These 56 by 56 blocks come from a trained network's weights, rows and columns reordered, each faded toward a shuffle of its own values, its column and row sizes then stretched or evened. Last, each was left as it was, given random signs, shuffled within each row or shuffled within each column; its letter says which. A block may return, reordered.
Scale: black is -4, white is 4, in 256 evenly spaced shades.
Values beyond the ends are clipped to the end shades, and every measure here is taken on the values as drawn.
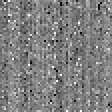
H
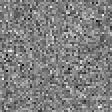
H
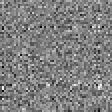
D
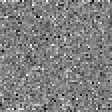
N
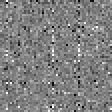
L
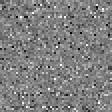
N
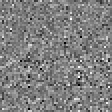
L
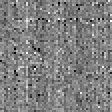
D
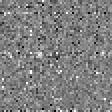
L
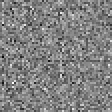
L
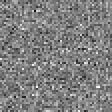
N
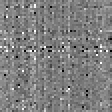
D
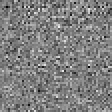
D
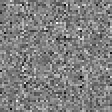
L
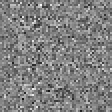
L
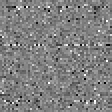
N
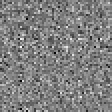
L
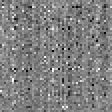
D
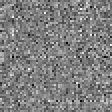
L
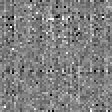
D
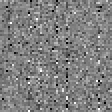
H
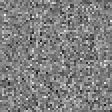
H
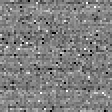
N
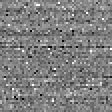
N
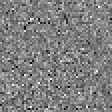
L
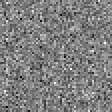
H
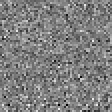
L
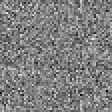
H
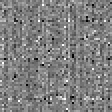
D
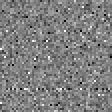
N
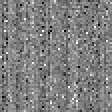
H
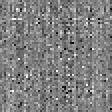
D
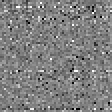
L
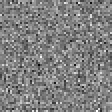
L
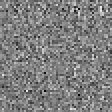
L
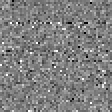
N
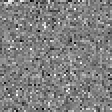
L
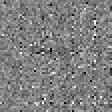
L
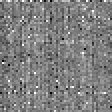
D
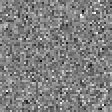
H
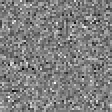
N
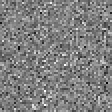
H
